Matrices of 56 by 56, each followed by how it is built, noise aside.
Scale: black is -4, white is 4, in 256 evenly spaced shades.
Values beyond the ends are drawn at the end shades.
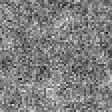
smooth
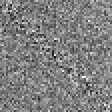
banded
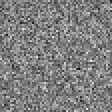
noise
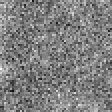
smooth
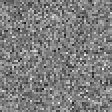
noise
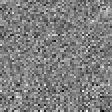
low rank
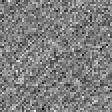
Hankel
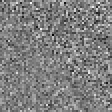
upper triangular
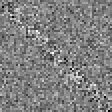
banded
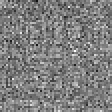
blocks
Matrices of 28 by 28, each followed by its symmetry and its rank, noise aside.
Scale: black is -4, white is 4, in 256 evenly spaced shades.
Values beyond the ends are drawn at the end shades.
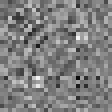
symmetric, rank five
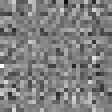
antisymmetric, rank six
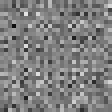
antisymmetric, rank four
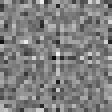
antisymmetric, rank four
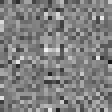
no symmetry, rank five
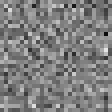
no symmetry, rank four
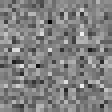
no symmetry, rank six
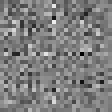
no symmetry, rank five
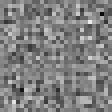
antisymmetric, rank six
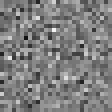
no symmetry, rank six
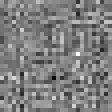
antisymmetric, rank six
